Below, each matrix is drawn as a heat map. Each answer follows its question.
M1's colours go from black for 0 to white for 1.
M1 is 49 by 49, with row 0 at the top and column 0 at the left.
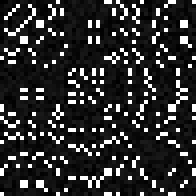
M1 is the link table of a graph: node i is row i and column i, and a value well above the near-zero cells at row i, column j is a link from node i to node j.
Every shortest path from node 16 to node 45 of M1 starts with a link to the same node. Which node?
node 40
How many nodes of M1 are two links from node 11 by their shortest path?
1
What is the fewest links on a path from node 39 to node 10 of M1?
3
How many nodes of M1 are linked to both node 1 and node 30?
5
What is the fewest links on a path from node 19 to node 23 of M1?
3
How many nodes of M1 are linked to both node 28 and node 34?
7
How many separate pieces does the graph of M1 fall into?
3
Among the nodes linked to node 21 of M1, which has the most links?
node 44
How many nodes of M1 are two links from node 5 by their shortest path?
9
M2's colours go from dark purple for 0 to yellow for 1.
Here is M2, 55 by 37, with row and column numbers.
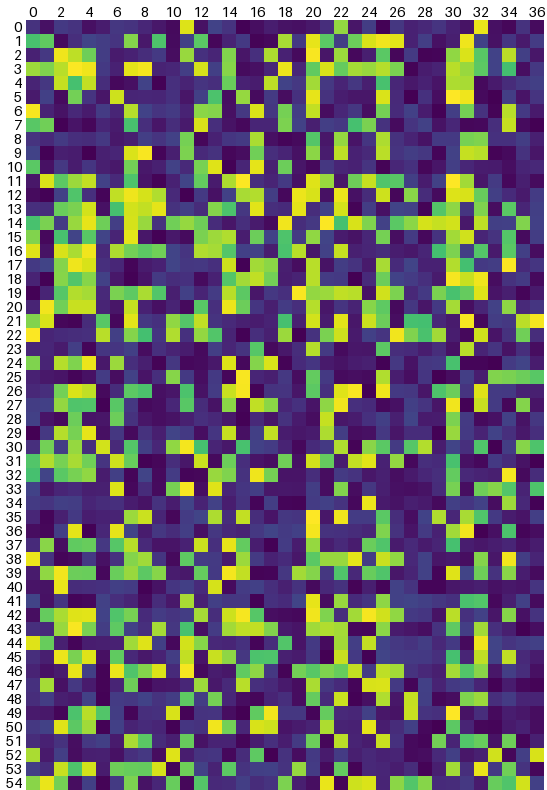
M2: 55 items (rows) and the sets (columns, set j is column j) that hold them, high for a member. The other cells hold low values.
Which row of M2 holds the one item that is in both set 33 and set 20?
25
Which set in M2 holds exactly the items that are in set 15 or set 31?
25
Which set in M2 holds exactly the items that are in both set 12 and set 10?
28
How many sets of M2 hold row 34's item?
2
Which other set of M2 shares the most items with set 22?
32
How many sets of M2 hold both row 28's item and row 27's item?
4
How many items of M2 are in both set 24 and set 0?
8
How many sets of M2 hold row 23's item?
4
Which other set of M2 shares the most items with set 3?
30
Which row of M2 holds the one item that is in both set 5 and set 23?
14
